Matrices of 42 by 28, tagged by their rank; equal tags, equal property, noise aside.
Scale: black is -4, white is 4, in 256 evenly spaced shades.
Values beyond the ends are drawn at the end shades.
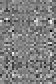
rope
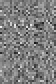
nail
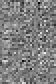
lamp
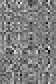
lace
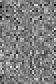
nail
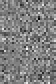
lamp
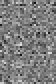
nail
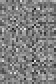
rope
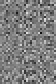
lace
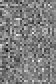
nail
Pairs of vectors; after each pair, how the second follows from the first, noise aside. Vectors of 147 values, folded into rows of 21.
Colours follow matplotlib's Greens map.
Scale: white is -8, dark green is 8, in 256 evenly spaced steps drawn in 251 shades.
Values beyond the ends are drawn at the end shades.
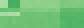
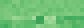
wrapped around, negated, partly zeroed.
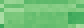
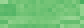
reversed, shrunk.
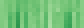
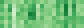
wrapped around, scaled up.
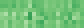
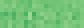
negated, shrunk.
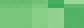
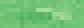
wrapped around, negated, partly zeroed.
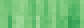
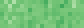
reversed, negated, partly zeroed.
